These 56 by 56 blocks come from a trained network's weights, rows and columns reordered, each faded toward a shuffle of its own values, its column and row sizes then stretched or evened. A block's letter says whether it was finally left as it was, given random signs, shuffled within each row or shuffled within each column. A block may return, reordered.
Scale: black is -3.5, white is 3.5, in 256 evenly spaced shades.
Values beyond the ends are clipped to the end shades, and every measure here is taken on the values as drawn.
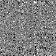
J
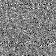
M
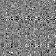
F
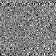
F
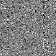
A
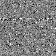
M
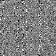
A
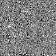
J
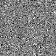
M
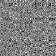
F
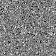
M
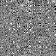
F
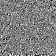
M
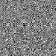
F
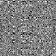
F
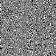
A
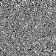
M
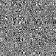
F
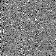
A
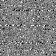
M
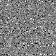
M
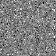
A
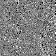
A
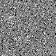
A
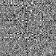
F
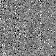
A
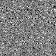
M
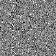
A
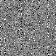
A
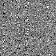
A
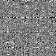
J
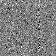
A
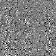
J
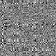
F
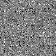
J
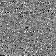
M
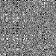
F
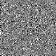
J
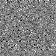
M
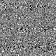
M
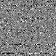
M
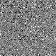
M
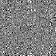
F
